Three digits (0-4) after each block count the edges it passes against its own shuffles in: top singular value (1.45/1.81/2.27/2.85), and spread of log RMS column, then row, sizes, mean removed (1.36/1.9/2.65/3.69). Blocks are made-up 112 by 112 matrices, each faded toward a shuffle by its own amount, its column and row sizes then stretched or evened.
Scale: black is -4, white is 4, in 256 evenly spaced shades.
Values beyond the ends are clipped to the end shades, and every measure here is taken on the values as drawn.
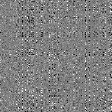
3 4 2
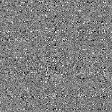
0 2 3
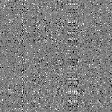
3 2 1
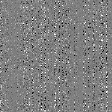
0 4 1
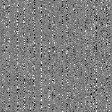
1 4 0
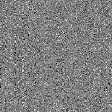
2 2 0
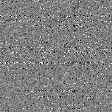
0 1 3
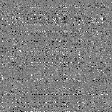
3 2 3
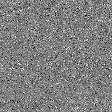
0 0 2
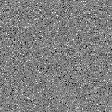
3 0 0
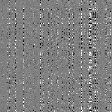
4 4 2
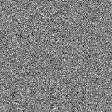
3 1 0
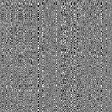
4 4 2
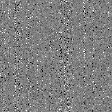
1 3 0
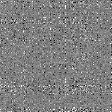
1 3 3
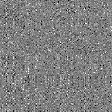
3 2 0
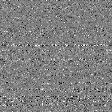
2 0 3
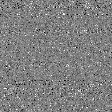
0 0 3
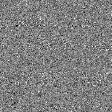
0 1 2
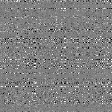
3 2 4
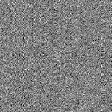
3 2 0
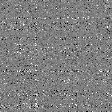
0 2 3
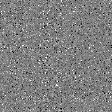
1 2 2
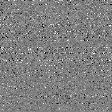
0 1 3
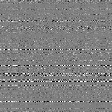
4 0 4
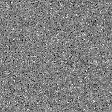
1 0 1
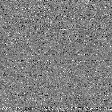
1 0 3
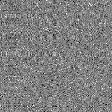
3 0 1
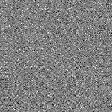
3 0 1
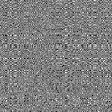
4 2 3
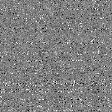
1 1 3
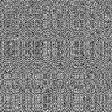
4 1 2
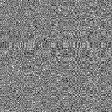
4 1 1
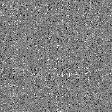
0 3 2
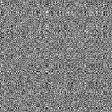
4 2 3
